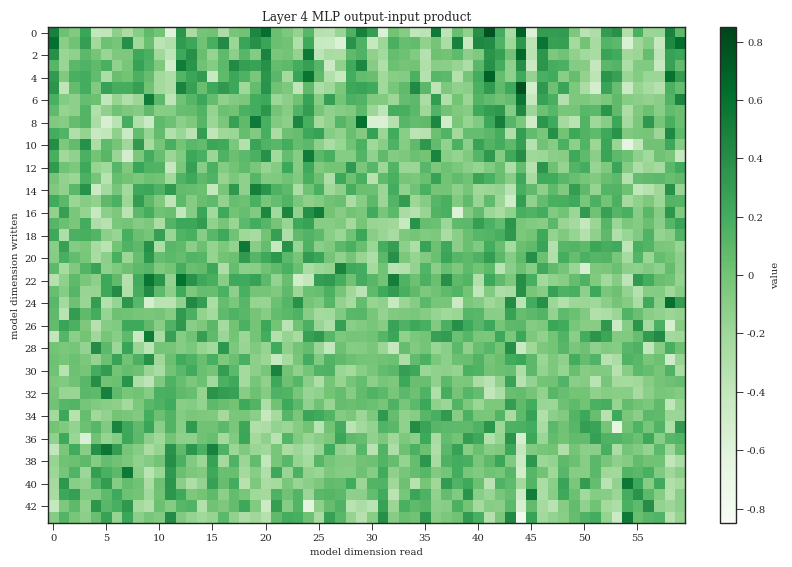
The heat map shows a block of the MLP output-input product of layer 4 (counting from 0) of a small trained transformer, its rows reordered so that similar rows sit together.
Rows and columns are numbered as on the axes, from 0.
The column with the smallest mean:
54
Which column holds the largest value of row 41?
45
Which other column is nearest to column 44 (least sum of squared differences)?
20
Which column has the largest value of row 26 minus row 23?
55
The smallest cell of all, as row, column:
43, 44
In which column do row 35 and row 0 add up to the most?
41
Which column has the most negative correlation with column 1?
13
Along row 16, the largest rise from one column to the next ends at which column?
22
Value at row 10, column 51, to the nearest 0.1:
-0.2
